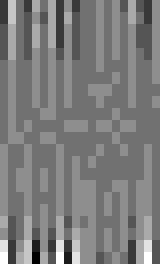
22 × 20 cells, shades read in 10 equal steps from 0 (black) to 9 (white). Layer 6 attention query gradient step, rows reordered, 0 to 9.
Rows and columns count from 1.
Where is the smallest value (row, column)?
22, 5
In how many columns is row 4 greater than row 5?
2
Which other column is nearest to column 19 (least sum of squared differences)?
1
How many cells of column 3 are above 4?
5
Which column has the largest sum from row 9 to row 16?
4
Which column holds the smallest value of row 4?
8
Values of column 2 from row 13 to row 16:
4 4 4 4
